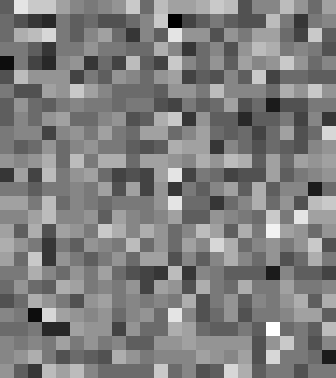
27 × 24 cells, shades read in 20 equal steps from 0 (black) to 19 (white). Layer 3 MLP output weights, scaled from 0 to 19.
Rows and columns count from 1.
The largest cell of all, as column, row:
20, 24
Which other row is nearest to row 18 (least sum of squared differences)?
19
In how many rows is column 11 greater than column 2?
9
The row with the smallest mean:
2
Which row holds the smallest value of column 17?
13
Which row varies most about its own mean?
5
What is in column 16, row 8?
8
